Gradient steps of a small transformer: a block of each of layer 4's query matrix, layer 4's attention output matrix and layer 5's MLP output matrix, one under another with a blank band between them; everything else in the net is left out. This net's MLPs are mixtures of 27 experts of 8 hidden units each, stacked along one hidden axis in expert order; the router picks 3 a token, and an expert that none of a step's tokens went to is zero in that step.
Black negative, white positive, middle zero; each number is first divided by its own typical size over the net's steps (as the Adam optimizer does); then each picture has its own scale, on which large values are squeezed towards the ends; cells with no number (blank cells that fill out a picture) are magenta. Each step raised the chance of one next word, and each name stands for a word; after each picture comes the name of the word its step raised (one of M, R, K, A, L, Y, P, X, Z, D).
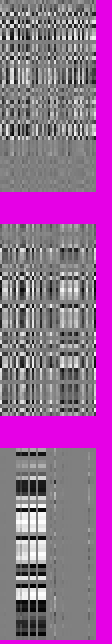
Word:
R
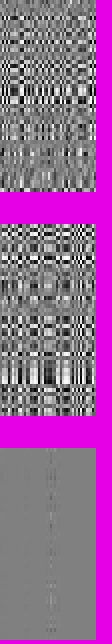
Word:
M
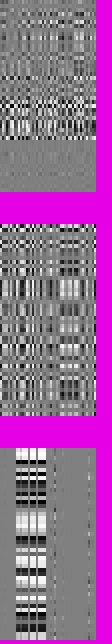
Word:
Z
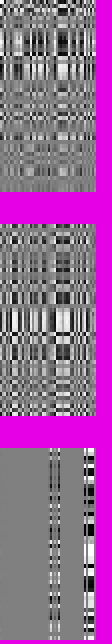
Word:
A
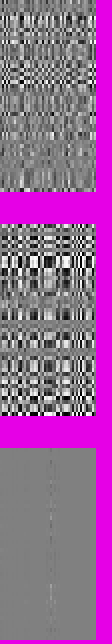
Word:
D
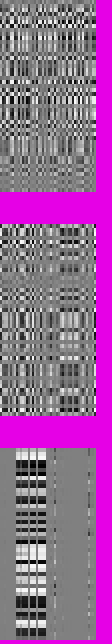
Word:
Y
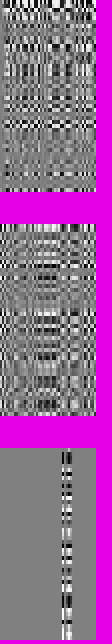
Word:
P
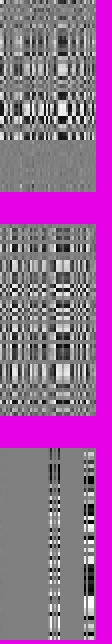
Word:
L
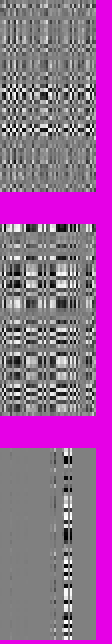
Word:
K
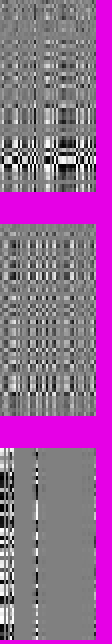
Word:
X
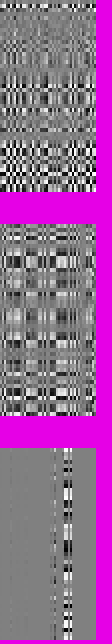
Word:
D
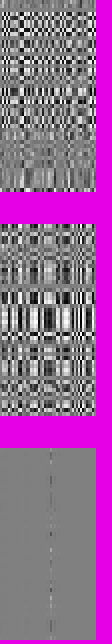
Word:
A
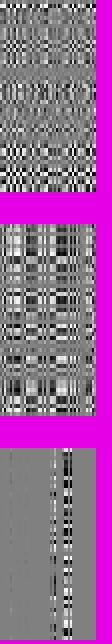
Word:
Y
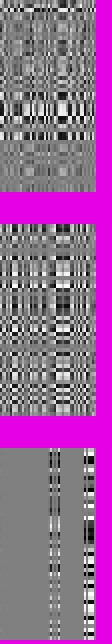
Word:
K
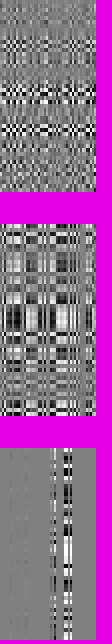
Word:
A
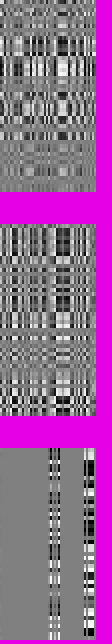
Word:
Y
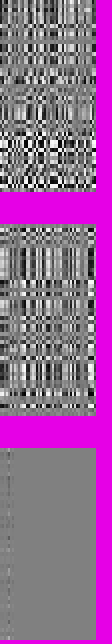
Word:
Z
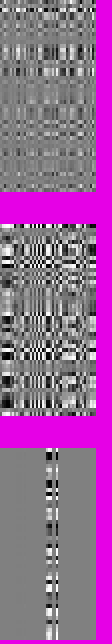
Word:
P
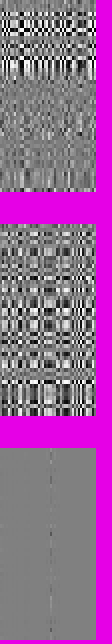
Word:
R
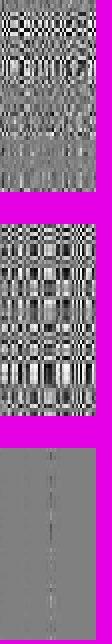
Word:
Z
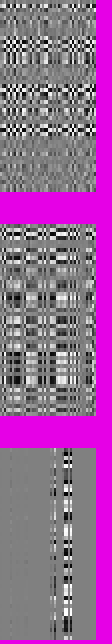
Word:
M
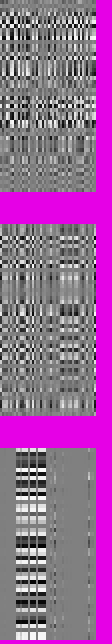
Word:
P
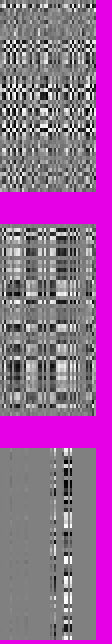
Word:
Z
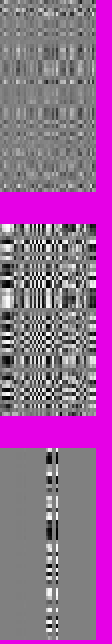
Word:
K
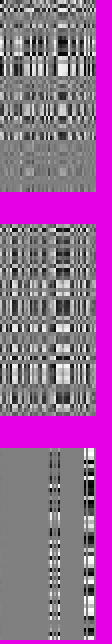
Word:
Z
